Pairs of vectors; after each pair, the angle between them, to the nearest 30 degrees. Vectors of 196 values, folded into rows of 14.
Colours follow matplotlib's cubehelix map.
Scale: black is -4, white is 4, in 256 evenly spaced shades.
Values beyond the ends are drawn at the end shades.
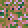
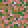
60 degrees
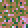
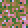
30 degrees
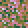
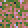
120 degrees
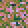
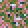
150 degrees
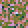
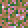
150 degrees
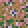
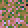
120 degrees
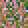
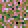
60 degrees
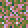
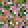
60 degrees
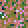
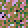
150 degrees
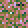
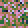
60 degrees
